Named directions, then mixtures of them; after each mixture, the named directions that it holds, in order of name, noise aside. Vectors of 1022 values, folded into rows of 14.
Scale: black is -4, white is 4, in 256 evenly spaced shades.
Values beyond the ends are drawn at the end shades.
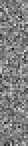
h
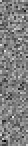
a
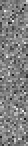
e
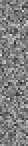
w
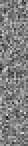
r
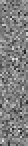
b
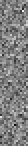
e, w.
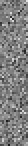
b, e.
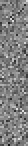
b, e.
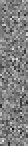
b.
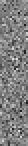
b.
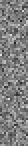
w.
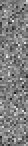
e.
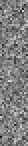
e, w.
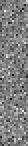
e.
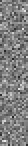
a, h.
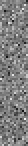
e.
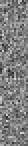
r.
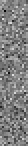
b, e.
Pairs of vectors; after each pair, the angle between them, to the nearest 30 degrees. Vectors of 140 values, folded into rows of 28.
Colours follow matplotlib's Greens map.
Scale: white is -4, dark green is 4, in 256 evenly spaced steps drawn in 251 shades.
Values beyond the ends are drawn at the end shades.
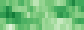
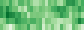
30 degrees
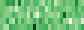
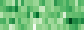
150 degrees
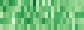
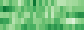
60 degrees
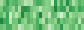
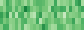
60 degrees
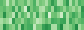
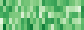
60 degrees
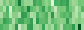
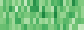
90 degrees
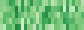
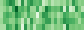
30 degrees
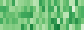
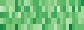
120 degrees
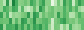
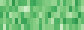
60 degrees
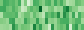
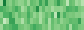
60 degrees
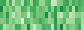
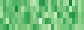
120 degrees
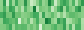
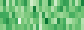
30 degrees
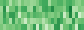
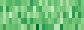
150 degrees
